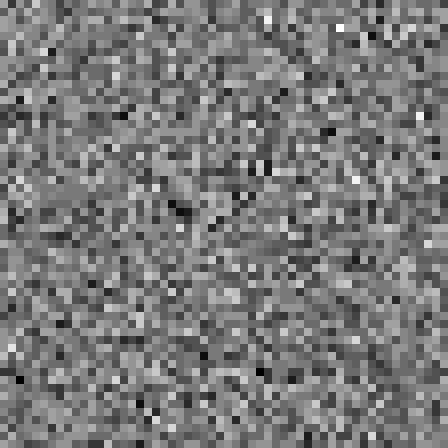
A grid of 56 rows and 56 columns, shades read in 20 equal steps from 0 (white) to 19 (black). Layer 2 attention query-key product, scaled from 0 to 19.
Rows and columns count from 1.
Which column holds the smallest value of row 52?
19
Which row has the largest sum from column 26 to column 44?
44
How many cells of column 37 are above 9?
31
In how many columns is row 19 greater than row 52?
20
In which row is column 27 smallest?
33
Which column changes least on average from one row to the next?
25
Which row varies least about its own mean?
32
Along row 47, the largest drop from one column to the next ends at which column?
43
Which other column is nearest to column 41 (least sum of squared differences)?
4
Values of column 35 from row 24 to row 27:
6 9 10 11
